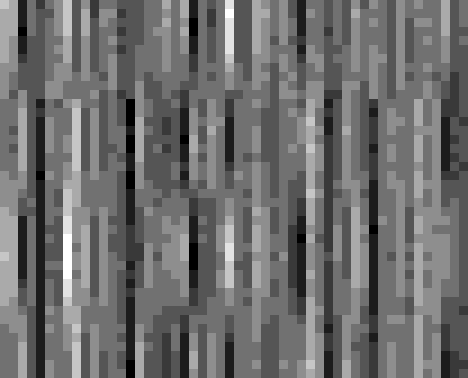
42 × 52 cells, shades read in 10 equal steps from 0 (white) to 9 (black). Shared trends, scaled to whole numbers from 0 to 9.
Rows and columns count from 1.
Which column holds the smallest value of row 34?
8
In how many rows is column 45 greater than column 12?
1
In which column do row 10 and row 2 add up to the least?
26
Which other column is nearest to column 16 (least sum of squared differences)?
39
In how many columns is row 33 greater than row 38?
12
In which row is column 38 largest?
11
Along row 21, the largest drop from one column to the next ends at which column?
16
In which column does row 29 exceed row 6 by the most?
42
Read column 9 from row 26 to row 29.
4 4 5 4
